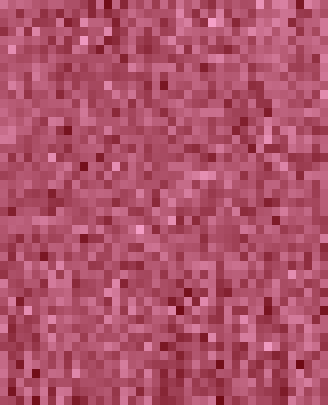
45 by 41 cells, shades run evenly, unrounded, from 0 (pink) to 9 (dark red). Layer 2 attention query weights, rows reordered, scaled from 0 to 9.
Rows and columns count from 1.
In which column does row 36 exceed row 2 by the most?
28
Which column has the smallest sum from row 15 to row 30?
22
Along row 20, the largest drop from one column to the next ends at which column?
39
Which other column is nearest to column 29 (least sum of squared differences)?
12
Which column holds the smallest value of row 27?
41
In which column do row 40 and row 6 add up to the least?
37
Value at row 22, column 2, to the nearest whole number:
6
